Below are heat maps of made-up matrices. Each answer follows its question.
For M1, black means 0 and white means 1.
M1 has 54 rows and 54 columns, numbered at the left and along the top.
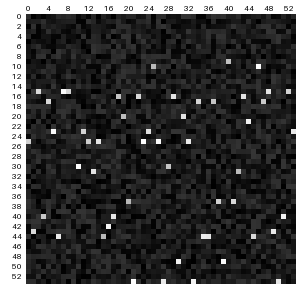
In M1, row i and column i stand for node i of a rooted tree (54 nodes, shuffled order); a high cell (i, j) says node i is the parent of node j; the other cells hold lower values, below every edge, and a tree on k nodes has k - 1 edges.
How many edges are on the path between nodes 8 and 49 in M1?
9
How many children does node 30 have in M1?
2
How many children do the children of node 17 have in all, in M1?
3
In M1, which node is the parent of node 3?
40
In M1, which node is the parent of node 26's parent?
10
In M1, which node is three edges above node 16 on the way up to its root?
20
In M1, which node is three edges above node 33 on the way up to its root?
25
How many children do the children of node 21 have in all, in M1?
5
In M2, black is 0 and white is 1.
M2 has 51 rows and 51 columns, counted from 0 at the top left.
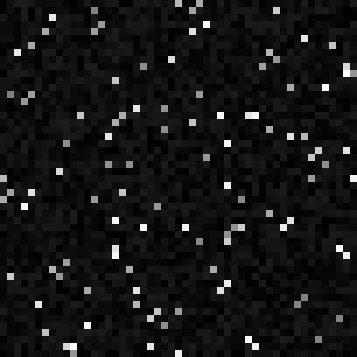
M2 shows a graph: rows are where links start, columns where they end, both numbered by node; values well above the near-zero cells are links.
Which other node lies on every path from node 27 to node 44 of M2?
node 25
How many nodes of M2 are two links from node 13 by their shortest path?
5
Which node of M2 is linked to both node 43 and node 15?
node 19
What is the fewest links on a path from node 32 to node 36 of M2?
4
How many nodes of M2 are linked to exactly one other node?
12
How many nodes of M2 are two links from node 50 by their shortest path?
3
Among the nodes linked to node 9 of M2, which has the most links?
node 49
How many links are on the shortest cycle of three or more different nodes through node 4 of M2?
4
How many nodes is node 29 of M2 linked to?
2
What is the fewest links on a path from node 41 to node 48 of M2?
4
